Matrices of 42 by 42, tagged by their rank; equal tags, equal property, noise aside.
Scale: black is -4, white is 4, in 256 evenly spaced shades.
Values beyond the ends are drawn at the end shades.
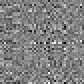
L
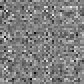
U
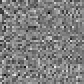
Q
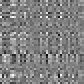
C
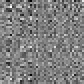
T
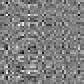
L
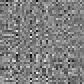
L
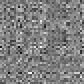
Q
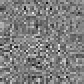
U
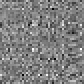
U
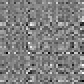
T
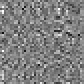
L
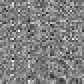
Q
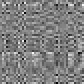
T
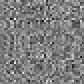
L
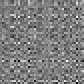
T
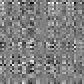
T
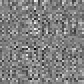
L
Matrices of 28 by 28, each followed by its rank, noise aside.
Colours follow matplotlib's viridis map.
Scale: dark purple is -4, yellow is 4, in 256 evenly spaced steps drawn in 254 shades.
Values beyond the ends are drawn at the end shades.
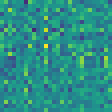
four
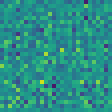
eight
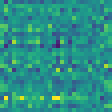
three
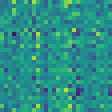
four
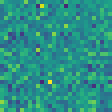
six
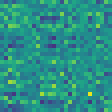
four
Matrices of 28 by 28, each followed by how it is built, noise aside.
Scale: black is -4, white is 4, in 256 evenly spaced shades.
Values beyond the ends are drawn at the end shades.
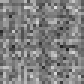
blocks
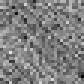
Toeplitz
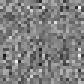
low rank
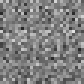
repeating columns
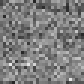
blocks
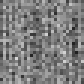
blocks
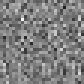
low rank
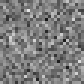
noise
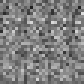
repeating columns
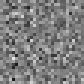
low rank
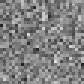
noise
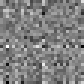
low rank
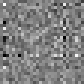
low rank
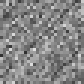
Hankel
